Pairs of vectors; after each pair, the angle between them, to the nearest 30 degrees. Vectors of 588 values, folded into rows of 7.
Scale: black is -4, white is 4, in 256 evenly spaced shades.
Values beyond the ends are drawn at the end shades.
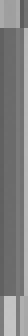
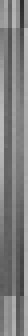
60 degrees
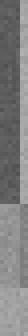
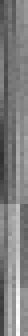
60 degrees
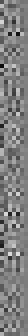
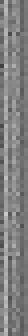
60 degrees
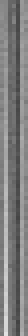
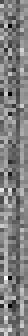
60 degrees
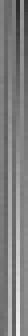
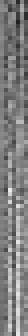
30 degrees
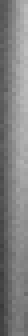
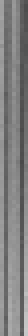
120 degrees
